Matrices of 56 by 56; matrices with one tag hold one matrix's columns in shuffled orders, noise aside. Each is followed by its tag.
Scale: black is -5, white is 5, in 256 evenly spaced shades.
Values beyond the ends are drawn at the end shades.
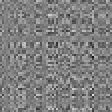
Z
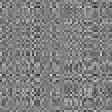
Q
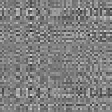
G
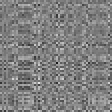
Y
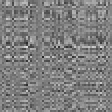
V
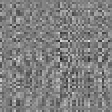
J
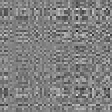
G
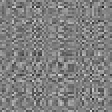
Q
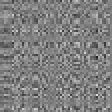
Z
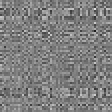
G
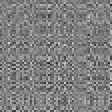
Y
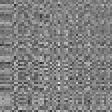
Y
